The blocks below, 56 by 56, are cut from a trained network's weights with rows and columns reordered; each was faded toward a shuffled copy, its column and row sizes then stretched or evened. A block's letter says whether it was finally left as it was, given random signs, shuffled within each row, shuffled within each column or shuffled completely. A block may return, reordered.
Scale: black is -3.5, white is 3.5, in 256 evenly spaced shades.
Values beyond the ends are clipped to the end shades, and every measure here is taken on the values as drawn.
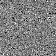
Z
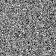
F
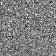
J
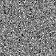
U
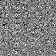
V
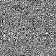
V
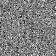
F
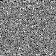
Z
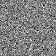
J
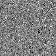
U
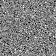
F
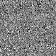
Z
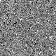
F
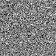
J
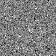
U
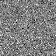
Z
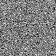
Z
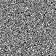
F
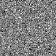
V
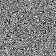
Z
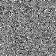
J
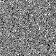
U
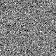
Z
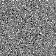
U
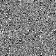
J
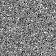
F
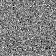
Z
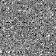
V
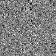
J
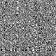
V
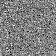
F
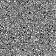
Z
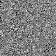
U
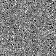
U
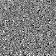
J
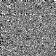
V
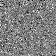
F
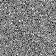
F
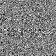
Z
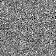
J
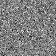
Z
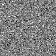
Z
